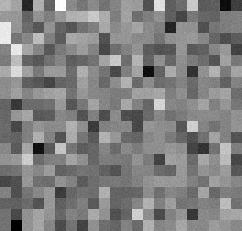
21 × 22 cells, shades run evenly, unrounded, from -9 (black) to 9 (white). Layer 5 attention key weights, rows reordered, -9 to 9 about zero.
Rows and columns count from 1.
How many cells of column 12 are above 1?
6
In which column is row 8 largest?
12
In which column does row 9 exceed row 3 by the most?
16
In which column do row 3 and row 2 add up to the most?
1
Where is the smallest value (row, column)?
21, 2
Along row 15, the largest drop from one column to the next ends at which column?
22
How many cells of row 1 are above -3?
18
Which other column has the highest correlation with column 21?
3
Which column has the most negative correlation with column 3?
15
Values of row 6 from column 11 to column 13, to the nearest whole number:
5 -1 4
